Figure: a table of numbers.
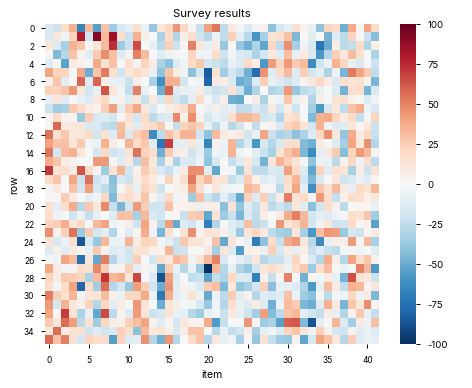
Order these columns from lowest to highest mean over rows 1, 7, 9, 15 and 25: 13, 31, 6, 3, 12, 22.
31, 22, 13, 12, 3, 6
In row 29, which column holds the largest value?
7
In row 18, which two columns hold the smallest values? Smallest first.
33, 8
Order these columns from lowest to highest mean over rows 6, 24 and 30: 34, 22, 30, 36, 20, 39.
20, 22, 34, 36, 39, 30
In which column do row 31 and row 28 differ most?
26
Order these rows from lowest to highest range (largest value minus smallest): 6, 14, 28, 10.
10, 14, 6, 28
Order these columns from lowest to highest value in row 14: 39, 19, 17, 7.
19, 17, 7, 39
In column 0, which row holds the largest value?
16
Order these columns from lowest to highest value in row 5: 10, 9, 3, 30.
9, 3, 10, 30
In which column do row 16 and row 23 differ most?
4
